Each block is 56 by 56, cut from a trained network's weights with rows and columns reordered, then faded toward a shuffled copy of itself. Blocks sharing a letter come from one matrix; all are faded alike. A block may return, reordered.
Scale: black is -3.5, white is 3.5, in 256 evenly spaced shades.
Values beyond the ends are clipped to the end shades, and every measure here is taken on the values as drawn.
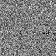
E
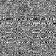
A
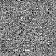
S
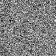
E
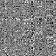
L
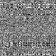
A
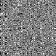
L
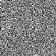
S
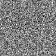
E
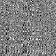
L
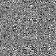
L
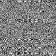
A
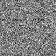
E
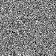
E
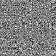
S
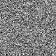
E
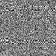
A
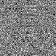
S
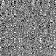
L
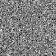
E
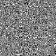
L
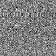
S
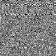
A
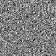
S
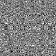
A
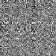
L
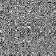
L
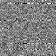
A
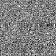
S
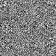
E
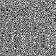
L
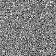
E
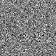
E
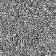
E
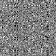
L
